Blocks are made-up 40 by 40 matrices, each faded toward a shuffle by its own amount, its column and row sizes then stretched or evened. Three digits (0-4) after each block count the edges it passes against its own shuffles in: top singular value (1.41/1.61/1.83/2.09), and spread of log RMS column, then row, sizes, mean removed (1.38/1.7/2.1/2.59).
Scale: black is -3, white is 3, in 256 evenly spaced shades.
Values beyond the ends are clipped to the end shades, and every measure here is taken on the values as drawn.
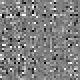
1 4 3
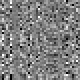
3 4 0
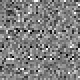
2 0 2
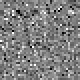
1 0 1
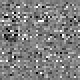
1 2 4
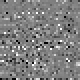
1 0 4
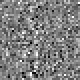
1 1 0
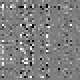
2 4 3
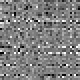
4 1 4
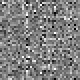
2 3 0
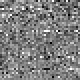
0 0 3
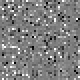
0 3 1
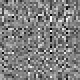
3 3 2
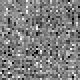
2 2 0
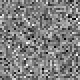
1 0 0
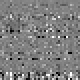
1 1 4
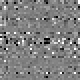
3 1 4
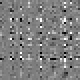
4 4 3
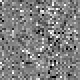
1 3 0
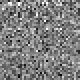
2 1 1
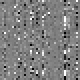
2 4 0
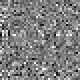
3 1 2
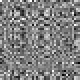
4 1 4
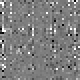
2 3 2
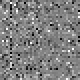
1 2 0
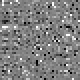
1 0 0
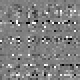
2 2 4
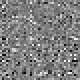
2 2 3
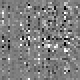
0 4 3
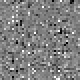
0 2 1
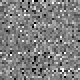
1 1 2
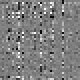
1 4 2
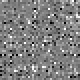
1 1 2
